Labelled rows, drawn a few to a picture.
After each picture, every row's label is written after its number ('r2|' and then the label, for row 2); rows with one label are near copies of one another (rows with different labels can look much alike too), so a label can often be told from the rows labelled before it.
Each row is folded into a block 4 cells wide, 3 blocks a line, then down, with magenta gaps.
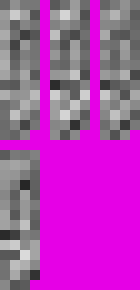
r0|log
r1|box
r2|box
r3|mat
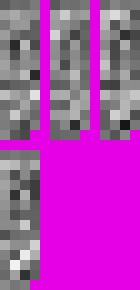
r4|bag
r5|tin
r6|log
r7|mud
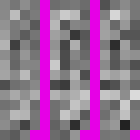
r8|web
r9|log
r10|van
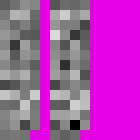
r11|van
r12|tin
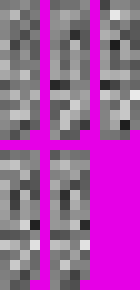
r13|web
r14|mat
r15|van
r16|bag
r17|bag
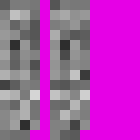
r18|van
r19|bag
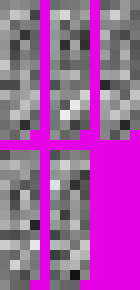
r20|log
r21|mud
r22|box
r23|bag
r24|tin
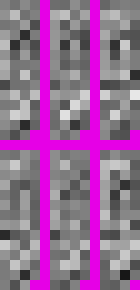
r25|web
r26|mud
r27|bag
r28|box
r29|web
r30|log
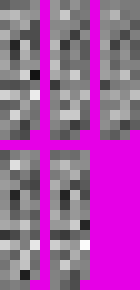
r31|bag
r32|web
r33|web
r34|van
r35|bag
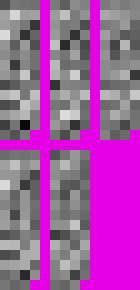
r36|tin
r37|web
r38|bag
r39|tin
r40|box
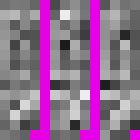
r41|mud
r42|van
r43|mat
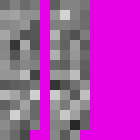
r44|bag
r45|box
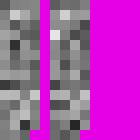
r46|van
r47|tin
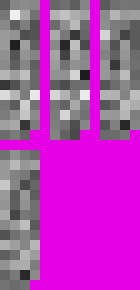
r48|van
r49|bag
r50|tin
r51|tin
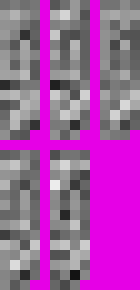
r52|mat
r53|box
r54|mud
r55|box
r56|tin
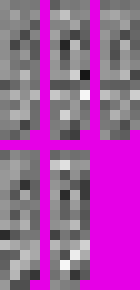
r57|web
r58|bag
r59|bag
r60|mat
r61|mud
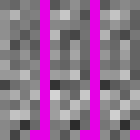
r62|web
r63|box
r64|box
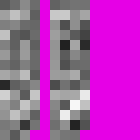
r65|box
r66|mud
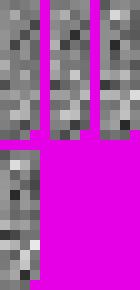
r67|web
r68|web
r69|van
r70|van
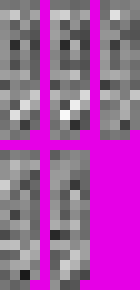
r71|mud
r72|mud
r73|van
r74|tin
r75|mat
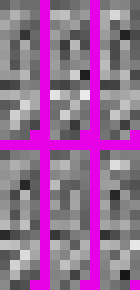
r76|mat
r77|bag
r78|log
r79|mat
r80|box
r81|van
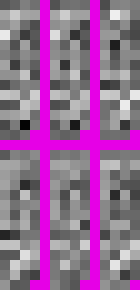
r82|tin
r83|tin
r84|van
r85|mat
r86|bag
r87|mud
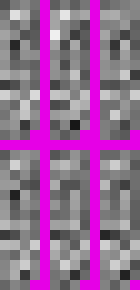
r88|van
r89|tin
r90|bag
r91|van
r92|box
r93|box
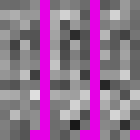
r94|bag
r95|log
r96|box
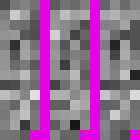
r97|van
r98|tin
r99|bag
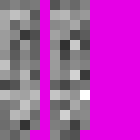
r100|log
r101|bag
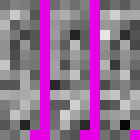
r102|log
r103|mat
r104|tin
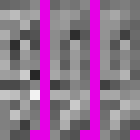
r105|bag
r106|mat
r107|mat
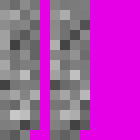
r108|web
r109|web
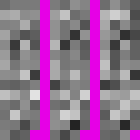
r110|bag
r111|web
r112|log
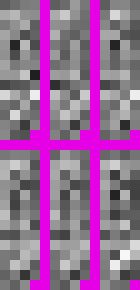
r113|bag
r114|box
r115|van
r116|log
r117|log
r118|mud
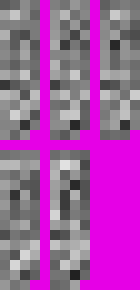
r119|box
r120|web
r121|van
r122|mud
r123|log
